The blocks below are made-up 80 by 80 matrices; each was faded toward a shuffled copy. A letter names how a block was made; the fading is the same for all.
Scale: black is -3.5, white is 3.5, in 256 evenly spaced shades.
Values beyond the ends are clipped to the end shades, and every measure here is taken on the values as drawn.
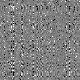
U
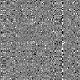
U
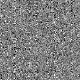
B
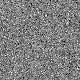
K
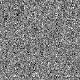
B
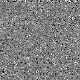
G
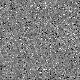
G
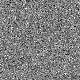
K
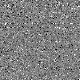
G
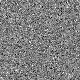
K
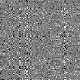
U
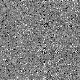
G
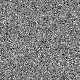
K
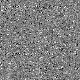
G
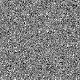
B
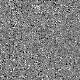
G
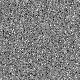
K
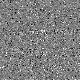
G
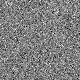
K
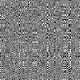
U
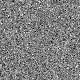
K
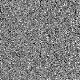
B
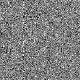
B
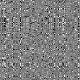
U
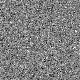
K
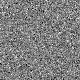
K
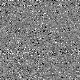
G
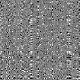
U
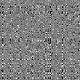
U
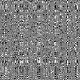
U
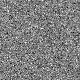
K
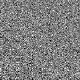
B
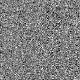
B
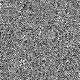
B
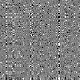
U
